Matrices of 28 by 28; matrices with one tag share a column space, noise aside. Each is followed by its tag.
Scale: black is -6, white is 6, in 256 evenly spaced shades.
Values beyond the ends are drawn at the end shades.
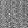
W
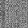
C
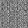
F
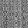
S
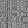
S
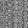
F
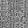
S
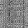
C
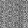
F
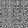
W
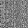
W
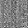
W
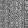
F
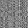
S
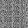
F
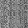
C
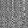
S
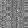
S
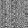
W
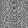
F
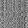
S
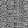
W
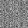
F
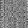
S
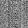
F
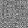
W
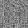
C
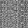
F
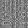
S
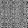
W
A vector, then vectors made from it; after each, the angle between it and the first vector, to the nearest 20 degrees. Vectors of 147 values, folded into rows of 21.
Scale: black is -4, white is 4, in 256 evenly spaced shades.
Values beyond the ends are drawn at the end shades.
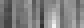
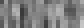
80 degrees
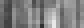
20 degrees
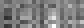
40 degrees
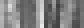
120 degrees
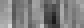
140 degrees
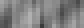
60 degrees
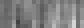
40 degrees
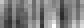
40 degrees
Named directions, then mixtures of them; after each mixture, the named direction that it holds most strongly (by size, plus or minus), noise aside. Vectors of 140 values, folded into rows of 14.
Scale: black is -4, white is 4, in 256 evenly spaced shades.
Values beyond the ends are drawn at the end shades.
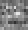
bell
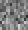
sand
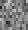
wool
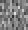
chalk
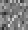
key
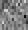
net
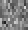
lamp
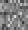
key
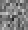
key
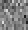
net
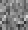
sand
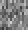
key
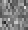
lamp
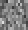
net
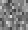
wool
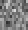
wool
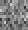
lamp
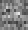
bell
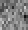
net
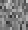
wool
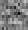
bell
